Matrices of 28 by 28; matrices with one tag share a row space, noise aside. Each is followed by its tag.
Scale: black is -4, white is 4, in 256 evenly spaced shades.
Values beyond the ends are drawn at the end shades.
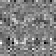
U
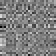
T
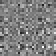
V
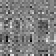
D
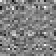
U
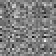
U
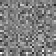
V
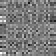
T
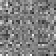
D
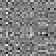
D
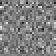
V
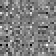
D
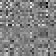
D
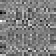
T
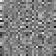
V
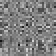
V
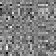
D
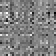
D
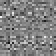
U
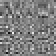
D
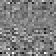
U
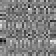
T
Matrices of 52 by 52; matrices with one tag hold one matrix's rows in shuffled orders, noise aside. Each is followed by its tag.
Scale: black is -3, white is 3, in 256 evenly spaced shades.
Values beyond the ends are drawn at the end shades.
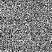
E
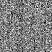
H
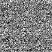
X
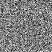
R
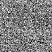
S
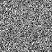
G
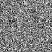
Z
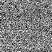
E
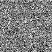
S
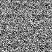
S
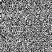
E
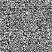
X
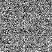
X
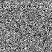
R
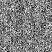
H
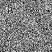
G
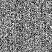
H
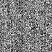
H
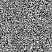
S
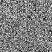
R
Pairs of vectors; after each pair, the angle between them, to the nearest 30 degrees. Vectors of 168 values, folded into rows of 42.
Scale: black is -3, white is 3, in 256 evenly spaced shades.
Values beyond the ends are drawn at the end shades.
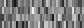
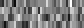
60 degrees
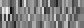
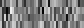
150 degrees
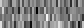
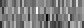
150 degrees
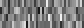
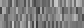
60 degrees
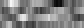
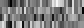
120 degrees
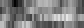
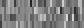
90 degrees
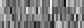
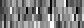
150 degrees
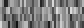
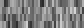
30 degrees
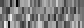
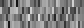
30 degrees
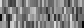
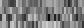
30 degrees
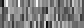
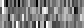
150 degrees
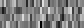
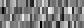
30 degrees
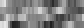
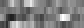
120 degrees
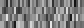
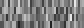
150 degrees
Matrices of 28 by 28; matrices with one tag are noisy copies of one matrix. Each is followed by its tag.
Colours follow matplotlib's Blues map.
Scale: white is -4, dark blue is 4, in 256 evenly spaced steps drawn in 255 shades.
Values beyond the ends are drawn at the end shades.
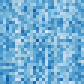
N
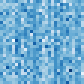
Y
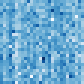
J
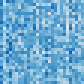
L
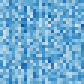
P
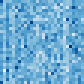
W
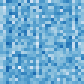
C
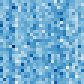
J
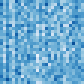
W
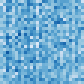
C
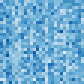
N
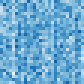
Y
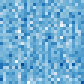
P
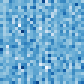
P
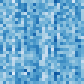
Y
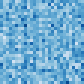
P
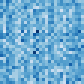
N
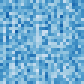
W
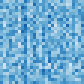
P
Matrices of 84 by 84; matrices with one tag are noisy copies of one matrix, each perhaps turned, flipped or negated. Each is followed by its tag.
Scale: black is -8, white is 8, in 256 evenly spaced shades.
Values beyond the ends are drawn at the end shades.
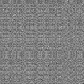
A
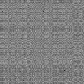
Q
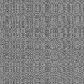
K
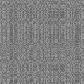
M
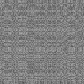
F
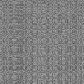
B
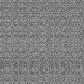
B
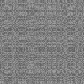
F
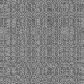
F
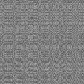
K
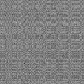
K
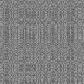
M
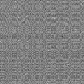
K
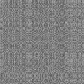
Q
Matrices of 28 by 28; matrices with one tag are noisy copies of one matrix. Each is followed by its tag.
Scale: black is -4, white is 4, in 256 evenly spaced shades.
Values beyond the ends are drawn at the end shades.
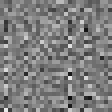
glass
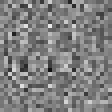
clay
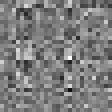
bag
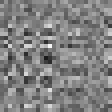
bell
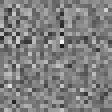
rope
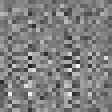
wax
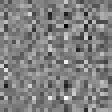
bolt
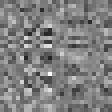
bell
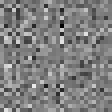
rope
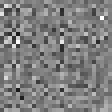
rope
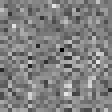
wax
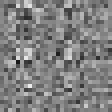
bag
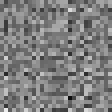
glass
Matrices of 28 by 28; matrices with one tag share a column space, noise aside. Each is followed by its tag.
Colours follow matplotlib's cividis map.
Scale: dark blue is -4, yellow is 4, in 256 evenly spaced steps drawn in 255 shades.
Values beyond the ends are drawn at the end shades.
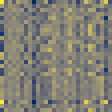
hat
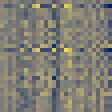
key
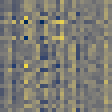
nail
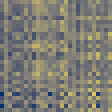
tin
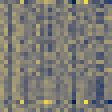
hat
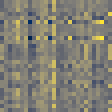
nail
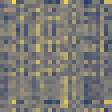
hat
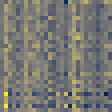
tin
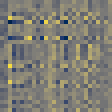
nail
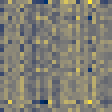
hat
